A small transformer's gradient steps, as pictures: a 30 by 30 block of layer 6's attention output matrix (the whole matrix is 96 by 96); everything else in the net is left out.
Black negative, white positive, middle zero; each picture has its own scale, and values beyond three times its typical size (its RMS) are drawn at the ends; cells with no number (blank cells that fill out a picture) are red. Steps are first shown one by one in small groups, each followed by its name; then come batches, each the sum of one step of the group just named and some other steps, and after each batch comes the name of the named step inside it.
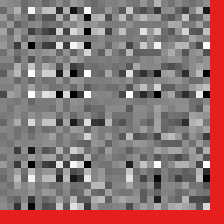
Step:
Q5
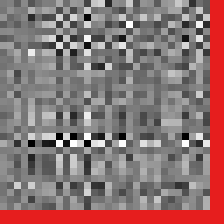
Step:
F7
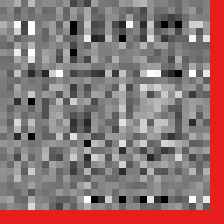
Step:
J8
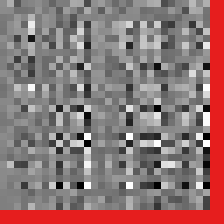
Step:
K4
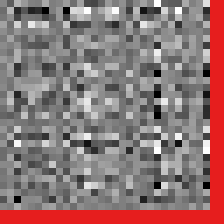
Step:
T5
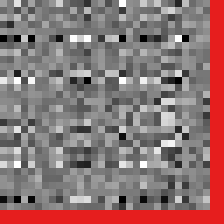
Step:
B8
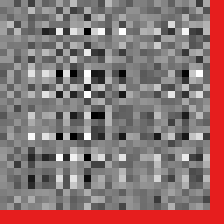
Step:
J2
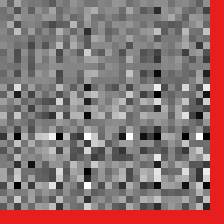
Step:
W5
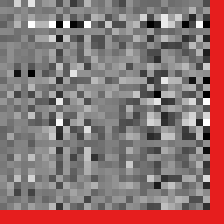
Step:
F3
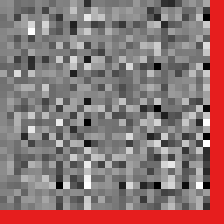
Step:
K4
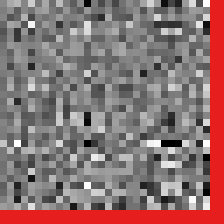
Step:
K4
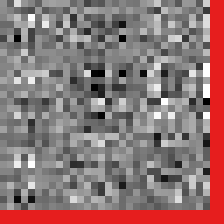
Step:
B8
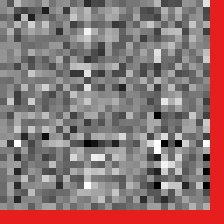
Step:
T5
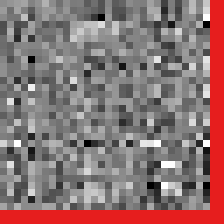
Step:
K4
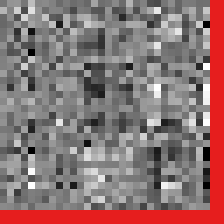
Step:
F3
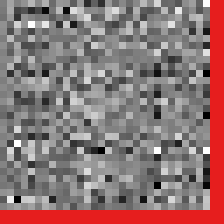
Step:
T5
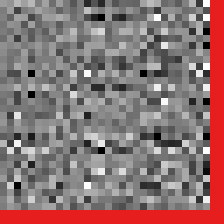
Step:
W5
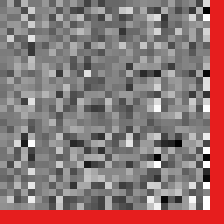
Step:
Q5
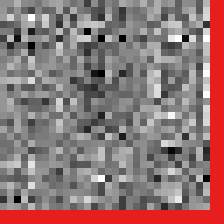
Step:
B8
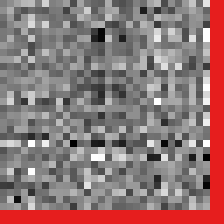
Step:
T5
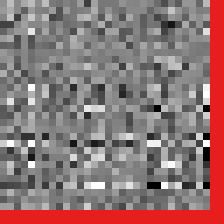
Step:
K4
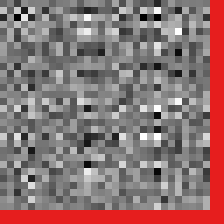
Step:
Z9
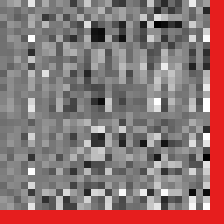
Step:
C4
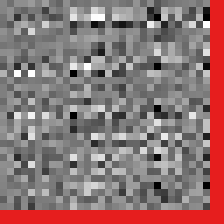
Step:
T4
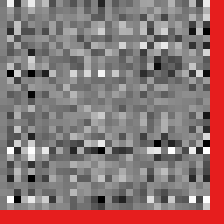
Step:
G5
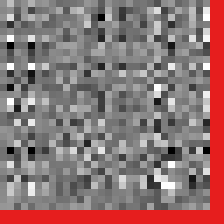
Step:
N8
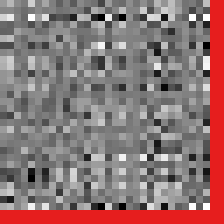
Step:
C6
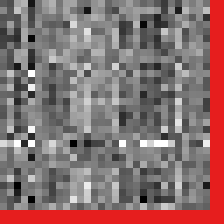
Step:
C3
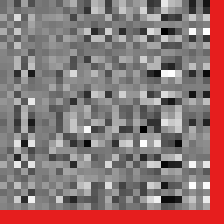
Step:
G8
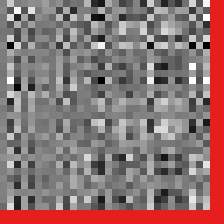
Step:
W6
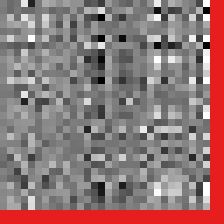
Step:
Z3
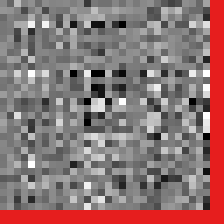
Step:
T4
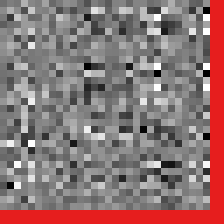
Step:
G8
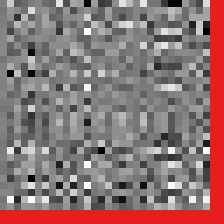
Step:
G5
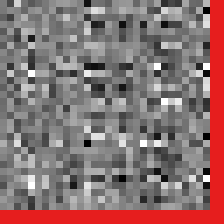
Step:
C3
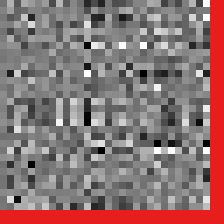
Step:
G5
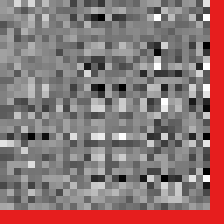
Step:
C6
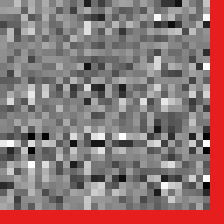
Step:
N8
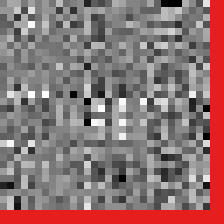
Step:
W6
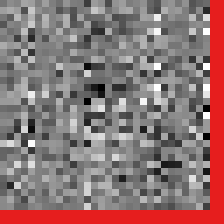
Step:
G8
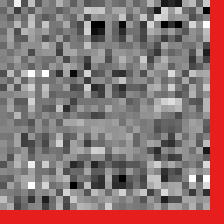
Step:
C4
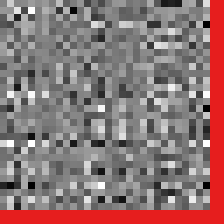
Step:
W6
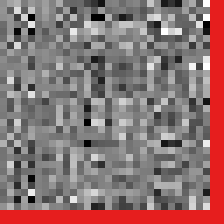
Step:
W6
